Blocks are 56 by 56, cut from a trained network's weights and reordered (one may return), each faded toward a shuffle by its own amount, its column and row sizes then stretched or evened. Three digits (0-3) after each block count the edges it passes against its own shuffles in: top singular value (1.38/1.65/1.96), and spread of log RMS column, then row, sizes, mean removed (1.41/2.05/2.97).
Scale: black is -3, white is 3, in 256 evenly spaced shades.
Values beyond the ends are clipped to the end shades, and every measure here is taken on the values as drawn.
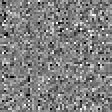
0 2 2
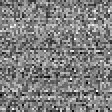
1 0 1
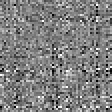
2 2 2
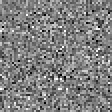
0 1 1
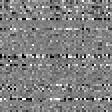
3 1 3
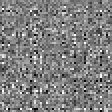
2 2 2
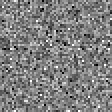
0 0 0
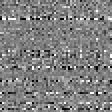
3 1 3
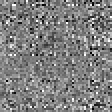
1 2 2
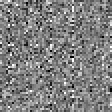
0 2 0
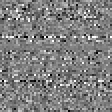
0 0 3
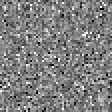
1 1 1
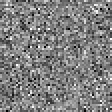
1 1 1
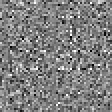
2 2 1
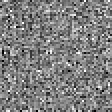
0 1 1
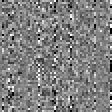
2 3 0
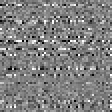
3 1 3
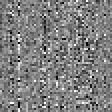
0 3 1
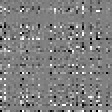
0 3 3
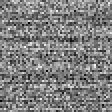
2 0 0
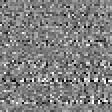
2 0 3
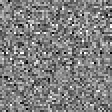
2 0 1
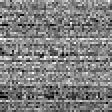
3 0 2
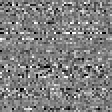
0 0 3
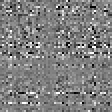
1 2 3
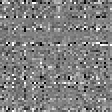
1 2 3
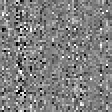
1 3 0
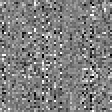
0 3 1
